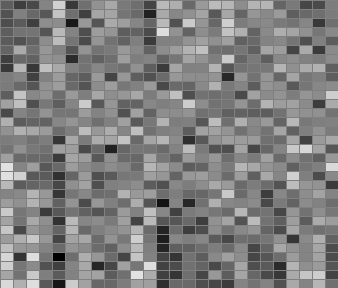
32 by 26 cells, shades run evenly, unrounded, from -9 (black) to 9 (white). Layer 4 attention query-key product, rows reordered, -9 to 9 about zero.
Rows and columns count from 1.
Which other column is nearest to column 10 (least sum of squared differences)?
20
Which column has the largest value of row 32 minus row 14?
3
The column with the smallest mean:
5
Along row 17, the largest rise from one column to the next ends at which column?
19
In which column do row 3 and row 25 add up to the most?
18
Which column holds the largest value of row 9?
23
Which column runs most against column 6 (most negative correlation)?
16
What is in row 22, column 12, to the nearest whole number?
2
